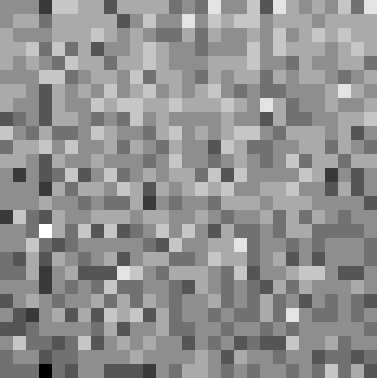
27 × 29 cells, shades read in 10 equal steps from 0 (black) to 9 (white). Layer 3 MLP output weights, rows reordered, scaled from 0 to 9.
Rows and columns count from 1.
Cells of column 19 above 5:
13
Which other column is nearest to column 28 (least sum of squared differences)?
26
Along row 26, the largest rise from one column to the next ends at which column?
19
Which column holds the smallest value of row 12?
4
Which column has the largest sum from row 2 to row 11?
11
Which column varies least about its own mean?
16
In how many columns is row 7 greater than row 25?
18
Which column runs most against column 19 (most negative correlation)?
7
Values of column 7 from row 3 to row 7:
6 6 6 5 6
